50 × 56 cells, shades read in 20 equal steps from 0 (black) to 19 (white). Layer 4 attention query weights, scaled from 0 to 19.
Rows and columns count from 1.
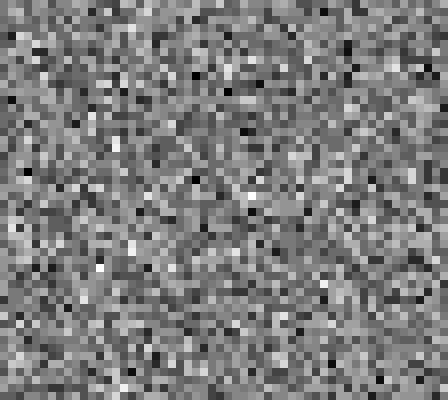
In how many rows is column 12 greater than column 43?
22
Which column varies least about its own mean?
23
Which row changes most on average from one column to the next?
10
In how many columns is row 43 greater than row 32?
25
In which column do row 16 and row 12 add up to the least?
29
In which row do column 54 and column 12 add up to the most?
15
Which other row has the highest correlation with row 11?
49
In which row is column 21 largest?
9
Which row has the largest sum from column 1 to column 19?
31
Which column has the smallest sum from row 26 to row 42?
7
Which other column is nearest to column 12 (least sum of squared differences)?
43
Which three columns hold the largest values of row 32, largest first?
17, 30, 27
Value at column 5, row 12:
11
